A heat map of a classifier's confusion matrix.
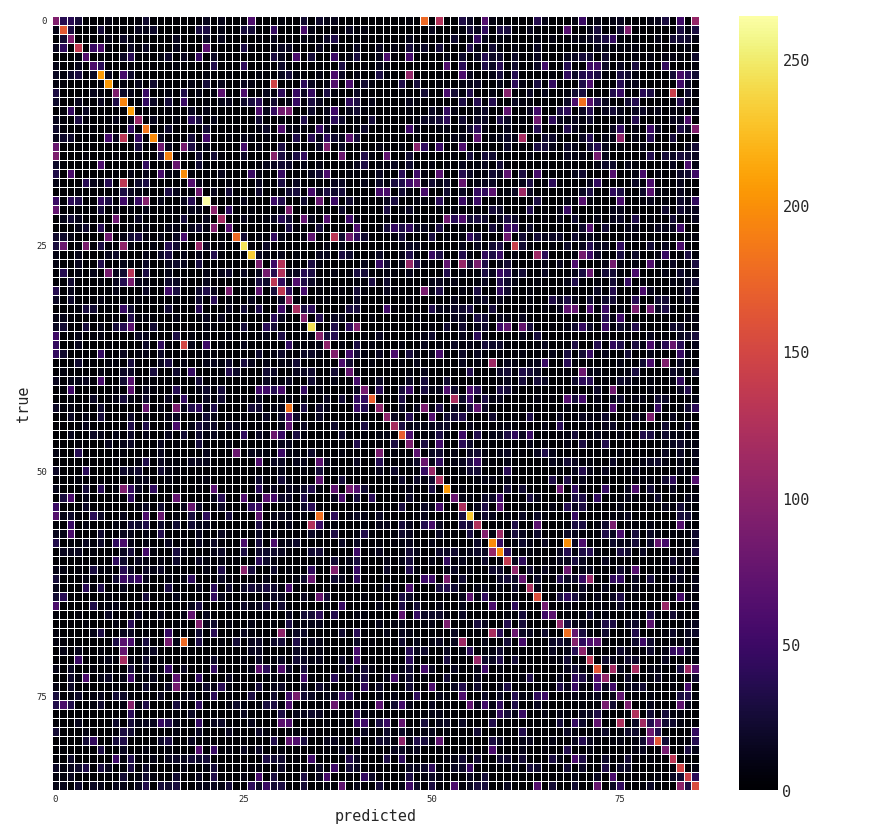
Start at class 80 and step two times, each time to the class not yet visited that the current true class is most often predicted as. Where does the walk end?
29
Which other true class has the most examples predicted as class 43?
48
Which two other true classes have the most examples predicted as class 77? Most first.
72, 32
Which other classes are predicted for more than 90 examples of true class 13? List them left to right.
9, 62, 75
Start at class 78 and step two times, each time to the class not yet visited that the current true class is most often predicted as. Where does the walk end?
32
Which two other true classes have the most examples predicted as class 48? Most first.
14, 18
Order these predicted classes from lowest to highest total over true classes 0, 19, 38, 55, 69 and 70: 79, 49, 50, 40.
50, 40, 79, 49
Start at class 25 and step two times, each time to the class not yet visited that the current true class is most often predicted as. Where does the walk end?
37
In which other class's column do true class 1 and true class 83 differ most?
76
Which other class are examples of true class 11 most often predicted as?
64
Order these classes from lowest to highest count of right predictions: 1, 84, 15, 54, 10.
54, 84, 1, 15, 10
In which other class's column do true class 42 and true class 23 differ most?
53
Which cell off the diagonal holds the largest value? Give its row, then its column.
58, 68
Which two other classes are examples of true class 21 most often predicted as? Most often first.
31, 0
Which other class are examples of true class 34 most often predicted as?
40
